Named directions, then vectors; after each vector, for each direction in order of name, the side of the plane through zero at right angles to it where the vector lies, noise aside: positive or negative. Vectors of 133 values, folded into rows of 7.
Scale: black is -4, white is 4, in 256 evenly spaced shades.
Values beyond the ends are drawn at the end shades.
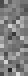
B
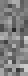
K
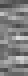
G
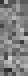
positive, positive, positive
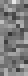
positive, negative, positive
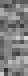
negative, positive, positive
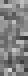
negative, negative, negative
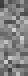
positive, positive, negative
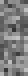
negative, positive, positive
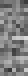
positive, positive, positive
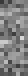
positive, positive, negative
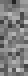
negative, positive, negative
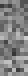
positive, positive, positive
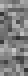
negative, negative, negative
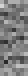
negative, negative, positive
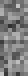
negative, positive, positive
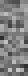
negative, positive, negative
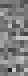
positive, positive, positive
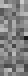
negative, negative, negative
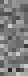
positive, negative, positive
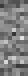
positive, positive, negative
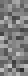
positive, negative, positive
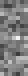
negative, positive, positive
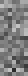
negative, negative, negative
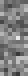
negative, positive, positive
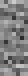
negative, negative, positive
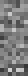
negative, positive, negative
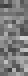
positive, positive, positive
